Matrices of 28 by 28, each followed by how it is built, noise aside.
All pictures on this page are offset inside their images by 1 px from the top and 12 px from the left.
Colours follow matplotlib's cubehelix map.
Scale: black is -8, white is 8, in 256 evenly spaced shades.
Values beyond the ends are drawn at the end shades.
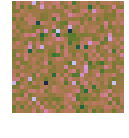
sparse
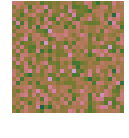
repeating rows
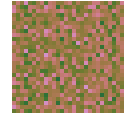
repeating rows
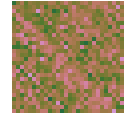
Toeplitz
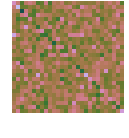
diagonal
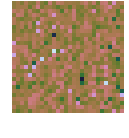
sparse
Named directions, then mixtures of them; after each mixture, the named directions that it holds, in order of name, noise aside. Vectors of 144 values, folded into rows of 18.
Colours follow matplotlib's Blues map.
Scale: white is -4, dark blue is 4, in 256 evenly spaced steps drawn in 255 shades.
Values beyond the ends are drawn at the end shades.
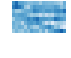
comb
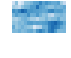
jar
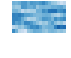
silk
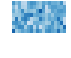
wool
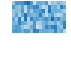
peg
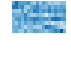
comb, peg.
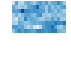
jar, peg, silk.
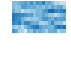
silk.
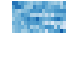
comb.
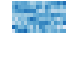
silk, wool.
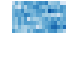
jar, peg, silk.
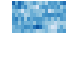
jar, peg.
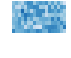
jar, peg, wool.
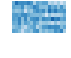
comb, peg, silk.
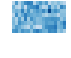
jar, peg.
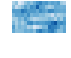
jar.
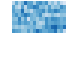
jar, peg, silk.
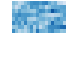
jar, silk, wool.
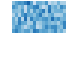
peg.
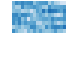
peg, silk.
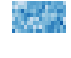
jar, wool.
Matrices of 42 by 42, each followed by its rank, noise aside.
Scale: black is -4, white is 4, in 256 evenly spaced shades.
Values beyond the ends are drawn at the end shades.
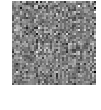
six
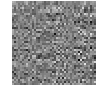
six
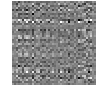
three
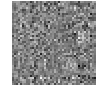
eight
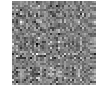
six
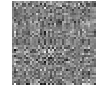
four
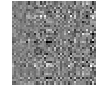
four
